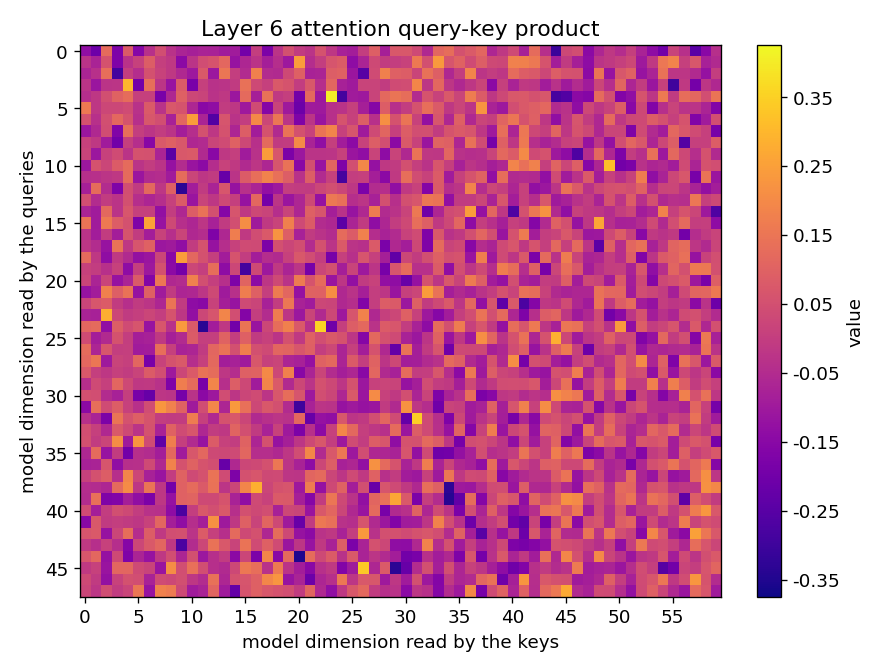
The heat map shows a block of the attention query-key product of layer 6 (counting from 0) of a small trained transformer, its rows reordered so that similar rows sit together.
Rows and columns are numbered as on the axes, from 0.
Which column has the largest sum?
18
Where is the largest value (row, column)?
4, 23
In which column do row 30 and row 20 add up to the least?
6
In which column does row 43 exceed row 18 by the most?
52
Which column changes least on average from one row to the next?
35
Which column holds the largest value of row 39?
29
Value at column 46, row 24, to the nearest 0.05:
0.15
